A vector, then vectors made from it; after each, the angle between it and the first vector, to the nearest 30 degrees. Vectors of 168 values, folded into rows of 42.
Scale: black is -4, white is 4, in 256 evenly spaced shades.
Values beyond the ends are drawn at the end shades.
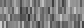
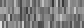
30 degrees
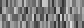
60 degrees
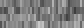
150 degrees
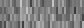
150 degrees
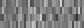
90 degrees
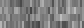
30 degrees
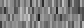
150 degrees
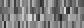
120 degrees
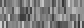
30 degrees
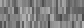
150 degrees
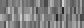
120 degrees
